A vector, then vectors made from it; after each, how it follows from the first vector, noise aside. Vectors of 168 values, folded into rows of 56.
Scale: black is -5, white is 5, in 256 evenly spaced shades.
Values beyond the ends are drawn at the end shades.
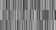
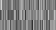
reversed.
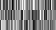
wrapped around, negated, scaled up.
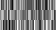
wrapped around, negated, scaled up.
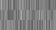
reversed, shrunk.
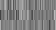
reversed, partly zeroed.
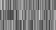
reversed.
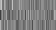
reversed, partly zeroed.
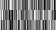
wrapped around, negated, scaled up.
